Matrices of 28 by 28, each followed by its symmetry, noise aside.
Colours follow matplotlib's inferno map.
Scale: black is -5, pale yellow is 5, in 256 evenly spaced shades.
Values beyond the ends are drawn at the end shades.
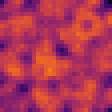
symmetric across the other diagonal.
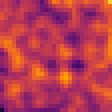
antisymmetric.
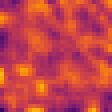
symmetric across the other diagonal.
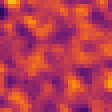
antisymmetric.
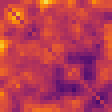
symmetric.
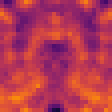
mirrored left to right.
